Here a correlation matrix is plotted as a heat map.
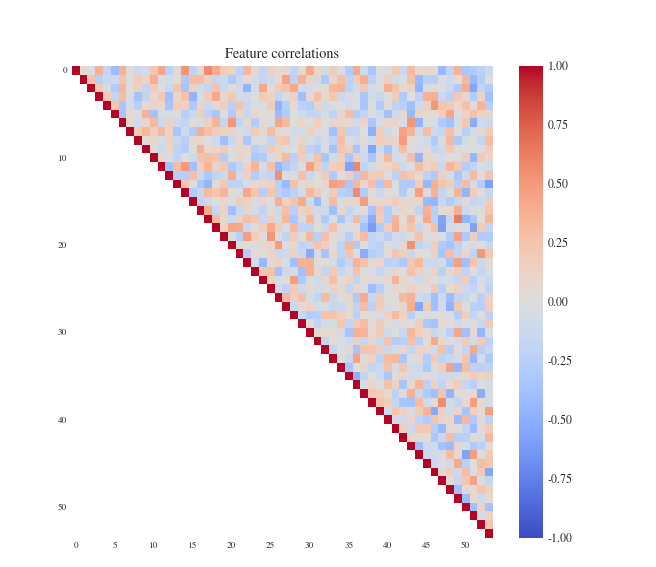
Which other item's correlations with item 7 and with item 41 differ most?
33
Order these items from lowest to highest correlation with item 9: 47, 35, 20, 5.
47, 20, 35, 5
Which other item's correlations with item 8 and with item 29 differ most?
22
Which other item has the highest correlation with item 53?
39
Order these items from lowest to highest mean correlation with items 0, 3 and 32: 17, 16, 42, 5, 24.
5, 42, 16, 24, 17
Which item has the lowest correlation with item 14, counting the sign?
50
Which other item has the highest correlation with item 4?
46
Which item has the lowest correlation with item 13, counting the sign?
53
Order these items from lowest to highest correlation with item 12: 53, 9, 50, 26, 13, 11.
11, 13, 50, 9, 53, 26
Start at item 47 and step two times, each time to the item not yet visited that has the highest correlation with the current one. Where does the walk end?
51
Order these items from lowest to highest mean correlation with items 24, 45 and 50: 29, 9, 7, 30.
29, 30, 9, 7
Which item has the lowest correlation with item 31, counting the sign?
15
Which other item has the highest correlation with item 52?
21
